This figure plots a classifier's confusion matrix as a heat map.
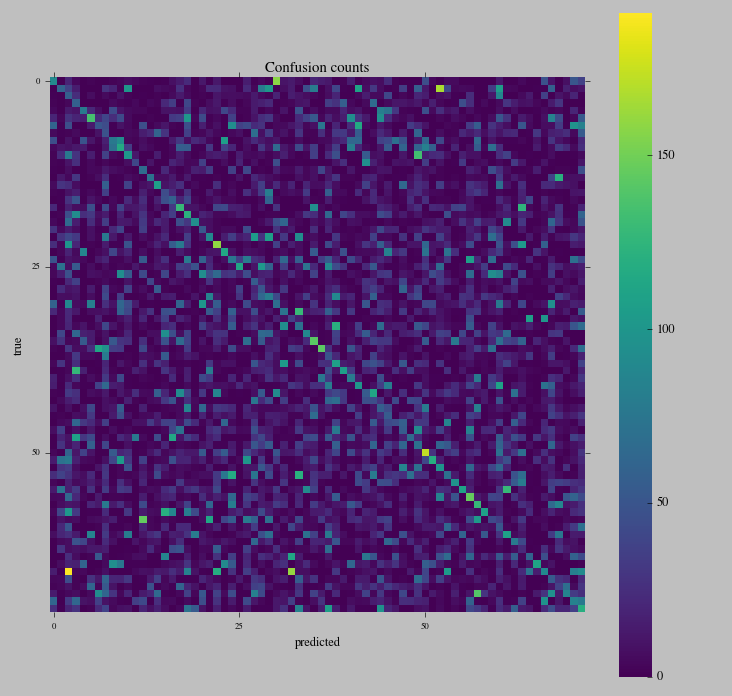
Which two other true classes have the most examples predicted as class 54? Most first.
35, 56
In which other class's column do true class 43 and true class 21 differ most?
33
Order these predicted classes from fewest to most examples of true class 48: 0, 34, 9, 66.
0, 66, 9, 34
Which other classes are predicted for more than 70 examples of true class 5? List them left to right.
18, 40, 44, 67
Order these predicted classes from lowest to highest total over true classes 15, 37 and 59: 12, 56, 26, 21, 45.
45, 56, 26, 21, 12
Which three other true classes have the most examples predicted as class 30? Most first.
0, 42, 9
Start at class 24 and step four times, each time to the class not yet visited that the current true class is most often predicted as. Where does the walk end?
49
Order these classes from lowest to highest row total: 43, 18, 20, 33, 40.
20, 40, 43, 18, 33
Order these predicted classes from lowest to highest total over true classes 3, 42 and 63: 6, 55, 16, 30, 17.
6, 55, 16, 30, 17
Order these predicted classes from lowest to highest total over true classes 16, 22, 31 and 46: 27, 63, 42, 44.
42, 27, 44, 63
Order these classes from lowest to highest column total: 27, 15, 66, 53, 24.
66, 53, 15, 24, 27
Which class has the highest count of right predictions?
50
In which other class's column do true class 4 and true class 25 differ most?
28
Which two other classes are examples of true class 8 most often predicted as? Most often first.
23, 9
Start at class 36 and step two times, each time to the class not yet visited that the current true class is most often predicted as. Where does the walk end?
41
